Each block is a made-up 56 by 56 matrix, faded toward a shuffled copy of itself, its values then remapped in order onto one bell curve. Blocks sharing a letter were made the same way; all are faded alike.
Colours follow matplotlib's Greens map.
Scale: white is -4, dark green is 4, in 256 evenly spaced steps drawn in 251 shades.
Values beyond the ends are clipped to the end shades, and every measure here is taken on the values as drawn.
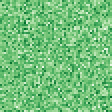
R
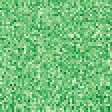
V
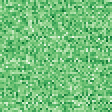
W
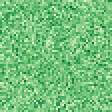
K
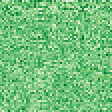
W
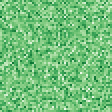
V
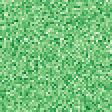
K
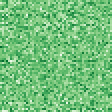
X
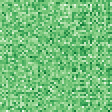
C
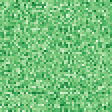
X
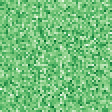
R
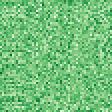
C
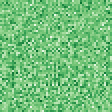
C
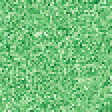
K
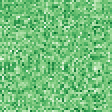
C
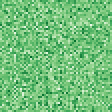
C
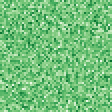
K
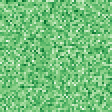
K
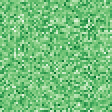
C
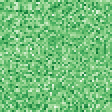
C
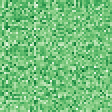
C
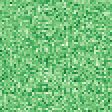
X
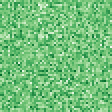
W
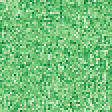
R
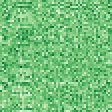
C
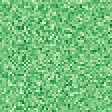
V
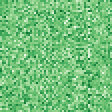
C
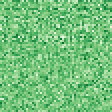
W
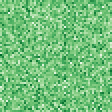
R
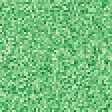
R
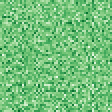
X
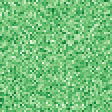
V
